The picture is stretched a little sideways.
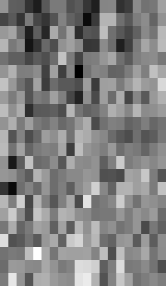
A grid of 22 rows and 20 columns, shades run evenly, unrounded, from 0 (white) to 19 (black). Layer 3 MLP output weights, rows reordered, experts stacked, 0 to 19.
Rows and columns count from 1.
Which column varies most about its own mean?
10
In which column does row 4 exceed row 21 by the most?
15
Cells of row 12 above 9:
12
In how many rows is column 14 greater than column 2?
11
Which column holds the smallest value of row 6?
19
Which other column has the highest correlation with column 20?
13
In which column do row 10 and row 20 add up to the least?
5
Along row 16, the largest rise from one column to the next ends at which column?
4
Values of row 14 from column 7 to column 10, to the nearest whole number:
11 10 9 9
